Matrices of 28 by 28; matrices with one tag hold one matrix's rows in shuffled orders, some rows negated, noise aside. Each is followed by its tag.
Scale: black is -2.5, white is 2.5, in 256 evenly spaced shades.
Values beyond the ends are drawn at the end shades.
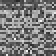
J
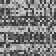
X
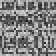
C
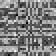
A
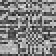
A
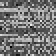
X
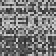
C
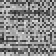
X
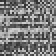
X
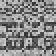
J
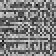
X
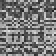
J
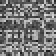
J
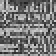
X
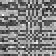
A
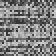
X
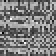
X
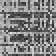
X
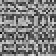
C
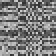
A
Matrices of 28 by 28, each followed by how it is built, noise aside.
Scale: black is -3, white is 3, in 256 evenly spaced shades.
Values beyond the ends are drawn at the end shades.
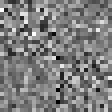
block diagonal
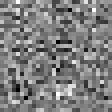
low rank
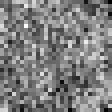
smooth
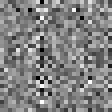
low rank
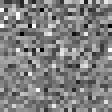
uneven rows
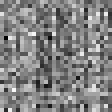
blocks
